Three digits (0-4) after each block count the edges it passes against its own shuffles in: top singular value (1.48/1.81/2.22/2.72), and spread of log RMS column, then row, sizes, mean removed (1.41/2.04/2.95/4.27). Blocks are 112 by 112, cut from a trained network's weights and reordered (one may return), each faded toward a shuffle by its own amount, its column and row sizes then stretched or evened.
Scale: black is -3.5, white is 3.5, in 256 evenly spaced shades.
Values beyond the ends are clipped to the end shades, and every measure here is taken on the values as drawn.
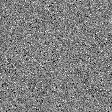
0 0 0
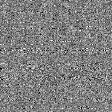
0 0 3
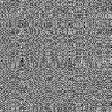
4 1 0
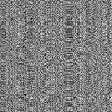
4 2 1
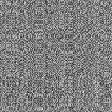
4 1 1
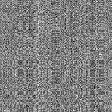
4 2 0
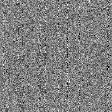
0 3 0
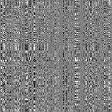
4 4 2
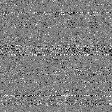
2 0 3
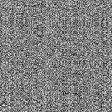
3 0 1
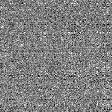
2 2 1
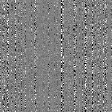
1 4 0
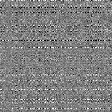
4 2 3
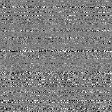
0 1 4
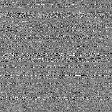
1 0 4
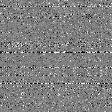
3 0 3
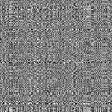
4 2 3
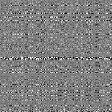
4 2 4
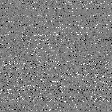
0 0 3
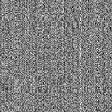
3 2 0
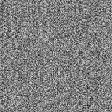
3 0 0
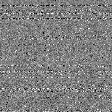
2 0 3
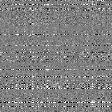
3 2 4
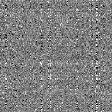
3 3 0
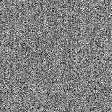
1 0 1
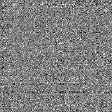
1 2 2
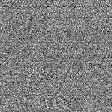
2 0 1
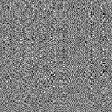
4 2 1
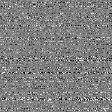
0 1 4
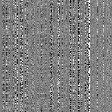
3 4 0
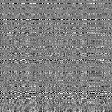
4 1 4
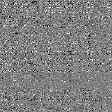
1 2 3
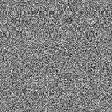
3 0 0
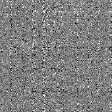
1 3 1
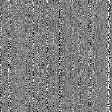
2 4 0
